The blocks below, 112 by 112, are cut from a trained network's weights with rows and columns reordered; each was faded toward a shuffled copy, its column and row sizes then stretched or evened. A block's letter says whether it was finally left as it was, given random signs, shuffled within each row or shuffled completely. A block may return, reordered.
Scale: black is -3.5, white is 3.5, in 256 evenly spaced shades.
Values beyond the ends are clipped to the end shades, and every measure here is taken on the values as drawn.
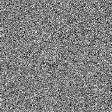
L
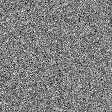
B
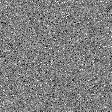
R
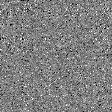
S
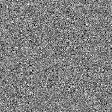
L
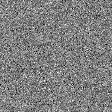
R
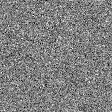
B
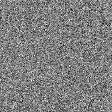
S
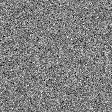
B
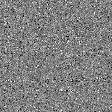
S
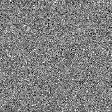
L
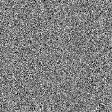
L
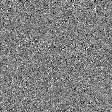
R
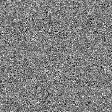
L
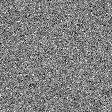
B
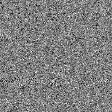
S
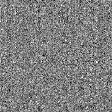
L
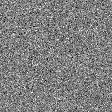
B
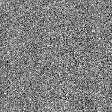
L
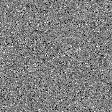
R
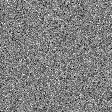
B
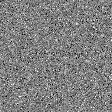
R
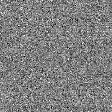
L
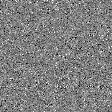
R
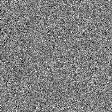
S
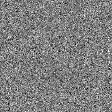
S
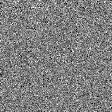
S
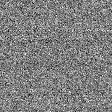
R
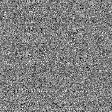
L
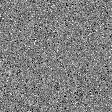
B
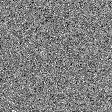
B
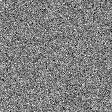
B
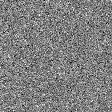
B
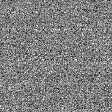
L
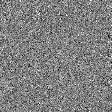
S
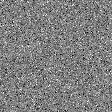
B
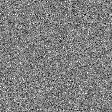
R
